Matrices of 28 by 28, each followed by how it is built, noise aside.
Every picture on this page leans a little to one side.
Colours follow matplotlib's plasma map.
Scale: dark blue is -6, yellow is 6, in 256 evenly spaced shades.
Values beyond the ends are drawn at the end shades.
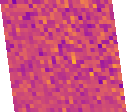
upper triangular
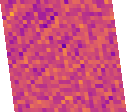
Hankel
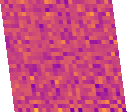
low rank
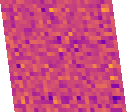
low rank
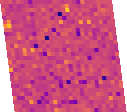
sparse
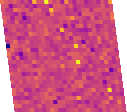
sparse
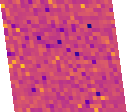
sparse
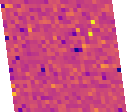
sparse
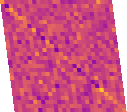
diagonal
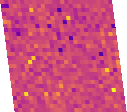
sparse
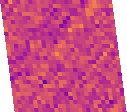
Hankel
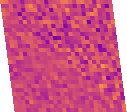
upper triangular
